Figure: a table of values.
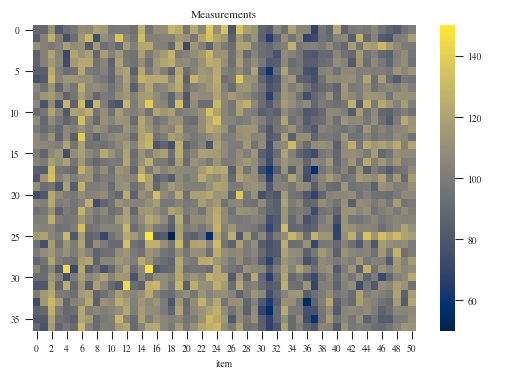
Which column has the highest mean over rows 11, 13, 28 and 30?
6
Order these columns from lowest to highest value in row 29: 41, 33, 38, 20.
20, 41, 38, 33
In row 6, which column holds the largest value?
27
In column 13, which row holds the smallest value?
30
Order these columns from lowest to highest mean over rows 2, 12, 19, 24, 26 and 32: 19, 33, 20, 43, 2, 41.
20, 43, 41, 2, 33, 19
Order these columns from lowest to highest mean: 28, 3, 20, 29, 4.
20, 3, 4, 28, 29
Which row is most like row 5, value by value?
34
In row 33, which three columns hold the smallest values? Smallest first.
36, 31, 0
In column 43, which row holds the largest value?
1
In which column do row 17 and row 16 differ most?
37
